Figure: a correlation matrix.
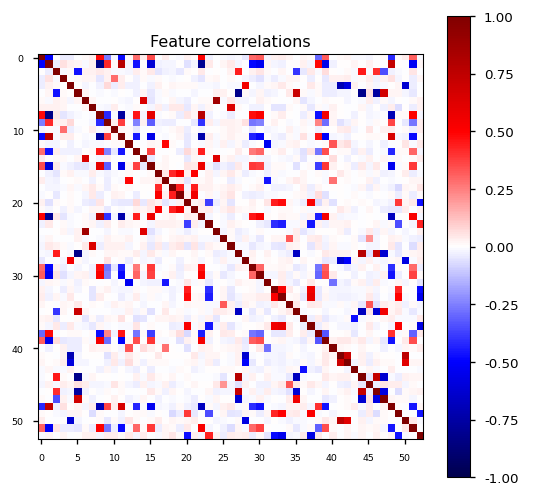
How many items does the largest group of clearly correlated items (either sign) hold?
14
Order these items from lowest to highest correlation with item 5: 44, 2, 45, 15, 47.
44, 2, 15, 45, 47
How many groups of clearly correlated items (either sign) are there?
11
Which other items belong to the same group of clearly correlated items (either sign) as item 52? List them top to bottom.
20, 23, 32, 33, 37, 49
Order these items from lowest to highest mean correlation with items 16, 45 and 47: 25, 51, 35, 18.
51, 25, 18, 35
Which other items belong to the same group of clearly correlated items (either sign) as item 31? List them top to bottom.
12, 17, 40
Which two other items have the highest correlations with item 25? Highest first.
34, 45
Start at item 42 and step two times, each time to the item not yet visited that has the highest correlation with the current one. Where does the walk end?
50
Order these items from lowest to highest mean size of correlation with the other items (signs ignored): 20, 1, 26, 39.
26, 20, 39, 1
